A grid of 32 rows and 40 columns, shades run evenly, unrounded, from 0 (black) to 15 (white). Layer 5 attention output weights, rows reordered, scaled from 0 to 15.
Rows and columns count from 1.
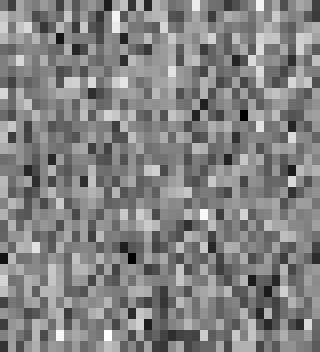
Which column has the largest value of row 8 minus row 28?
16
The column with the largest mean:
3
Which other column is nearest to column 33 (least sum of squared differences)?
38
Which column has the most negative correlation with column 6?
30
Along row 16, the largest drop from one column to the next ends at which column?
21
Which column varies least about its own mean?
6
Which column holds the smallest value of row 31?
22
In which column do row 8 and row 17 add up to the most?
37
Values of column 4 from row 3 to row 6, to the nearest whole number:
13 8 8 9
